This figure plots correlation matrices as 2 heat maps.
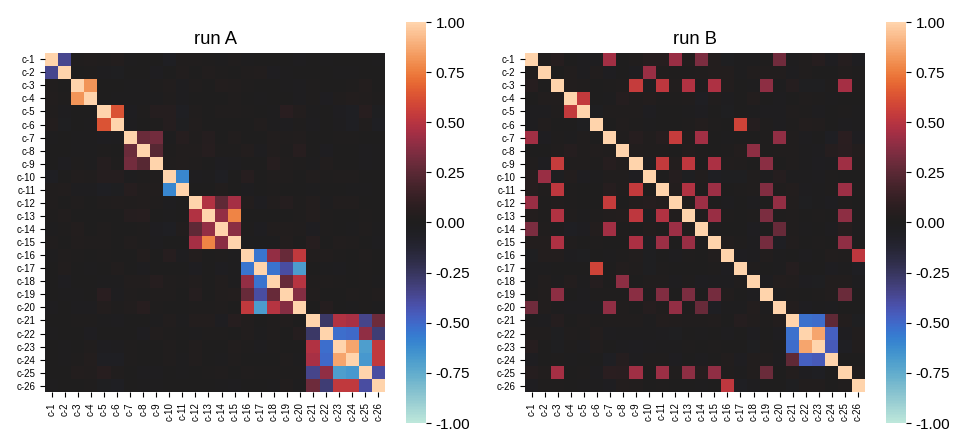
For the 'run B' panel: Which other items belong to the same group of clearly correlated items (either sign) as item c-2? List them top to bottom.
c-10
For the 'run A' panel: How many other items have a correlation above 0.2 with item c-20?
3
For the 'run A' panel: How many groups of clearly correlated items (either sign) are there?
8
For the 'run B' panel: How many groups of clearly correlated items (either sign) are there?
8
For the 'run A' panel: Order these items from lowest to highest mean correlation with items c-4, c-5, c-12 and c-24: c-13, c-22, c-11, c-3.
c-22, c-11, c-13, c-3
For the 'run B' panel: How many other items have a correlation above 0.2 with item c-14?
4
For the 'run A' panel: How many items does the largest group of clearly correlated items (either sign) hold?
6
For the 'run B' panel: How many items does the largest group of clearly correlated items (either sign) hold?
7
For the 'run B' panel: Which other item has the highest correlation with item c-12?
c-7
